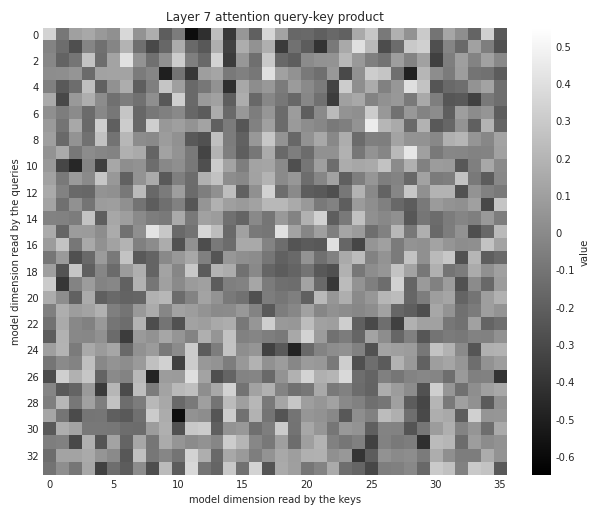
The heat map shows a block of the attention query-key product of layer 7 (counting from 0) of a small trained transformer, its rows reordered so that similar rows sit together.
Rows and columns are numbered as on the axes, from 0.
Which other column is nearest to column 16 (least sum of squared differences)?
33
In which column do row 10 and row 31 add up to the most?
14
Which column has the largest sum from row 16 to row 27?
11
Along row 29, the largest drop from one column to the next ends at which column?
10
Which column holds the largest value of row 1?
24
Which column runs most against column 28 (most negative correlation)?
12
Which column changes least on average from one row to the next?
5
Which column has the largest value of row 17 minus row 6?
31
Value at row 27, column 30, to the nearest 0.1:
0.3
